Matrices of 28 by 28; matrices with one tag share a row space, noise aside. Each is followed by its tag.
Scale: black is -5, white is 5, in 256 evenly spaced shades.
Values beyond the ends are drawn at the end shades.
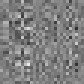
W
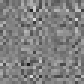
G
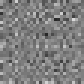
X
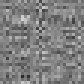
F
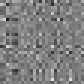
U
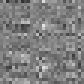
F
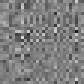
W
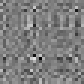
G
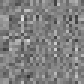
W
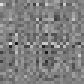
X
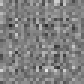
X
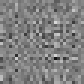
X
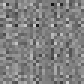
U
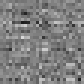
F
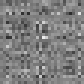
F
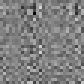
G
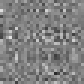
X
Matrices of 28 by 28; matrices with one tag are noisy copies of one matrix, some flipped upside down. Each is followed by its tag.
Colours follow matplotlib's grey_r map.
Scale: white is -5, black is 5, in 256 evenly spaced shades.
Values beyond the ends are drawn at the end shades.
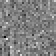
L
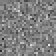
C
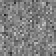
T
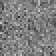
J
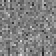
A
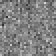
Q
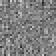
A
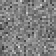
J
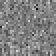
L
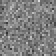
J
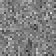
Q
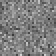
J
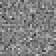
C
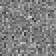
C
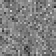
Q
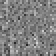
L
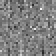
A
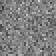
J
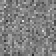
T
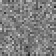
Q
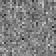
T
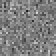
L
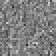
L
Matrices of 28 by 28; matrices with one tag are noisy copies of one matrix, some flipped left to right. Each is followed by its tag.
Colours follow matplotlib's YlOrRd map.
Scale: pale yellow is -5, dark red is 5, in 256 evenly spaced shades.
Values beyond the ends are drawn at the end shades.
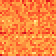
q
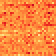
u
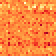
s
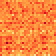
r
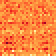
r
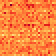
u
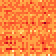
r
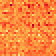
u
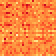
u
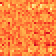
s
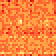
q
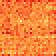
q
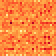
r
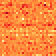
u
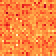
u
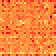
q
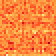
r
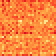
q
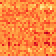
s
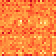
q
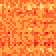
s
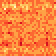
s
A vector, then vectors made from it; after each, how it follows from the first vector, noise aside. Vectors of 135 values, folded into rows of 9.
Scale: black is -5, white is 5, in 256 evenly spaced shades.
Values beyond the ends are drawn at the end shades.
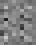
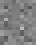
negated, shrunk.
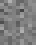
wrapped around, shrunk.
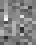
sign-scrambled.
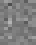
wrapped around, shrunk.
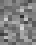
sign-scrambled.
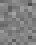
wrapped around, shrunk.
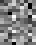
wrapped around, scaled up.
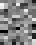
wrapped around, scaled up.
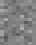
negated, shrunk.
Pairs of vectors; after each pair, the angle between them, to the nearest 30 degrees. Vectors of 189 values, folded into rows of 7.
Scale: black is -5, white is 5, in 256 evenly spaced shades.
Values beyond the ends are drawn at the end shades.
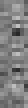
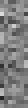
60 degrees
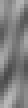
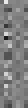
90 degrees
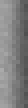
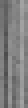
120 degrees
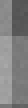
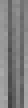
90 degrees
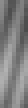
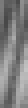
30 degrees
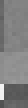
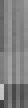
30 degrees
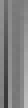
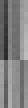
60 degrees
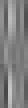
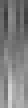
60 degrees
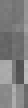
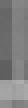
90 degrees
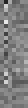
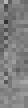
150 degrees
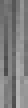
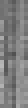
30 degrees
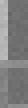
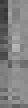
150 degrees
